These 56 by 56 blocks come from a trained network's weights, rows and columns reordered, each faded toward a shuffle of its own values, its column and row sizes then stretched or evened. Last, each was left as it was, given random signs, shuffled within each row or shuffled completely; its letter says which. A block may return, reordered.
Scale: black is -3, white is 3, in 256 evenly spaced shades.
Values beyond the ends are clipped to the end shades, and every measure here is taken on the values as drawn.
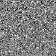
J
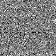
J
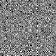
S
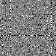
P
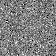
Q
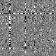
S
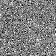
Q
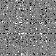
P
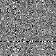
P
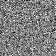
Q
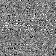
J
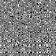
S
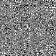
P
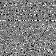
J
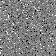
Q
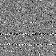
J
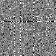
P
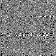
P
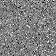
Q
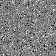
Q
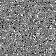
Q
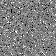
Q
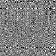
S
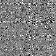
P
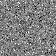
Q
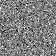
Q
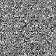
S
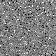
Q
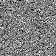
Q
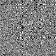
P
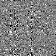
P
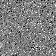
Q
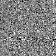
P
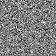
J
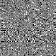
S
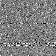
J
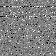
J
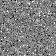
Q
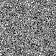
Q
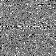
J
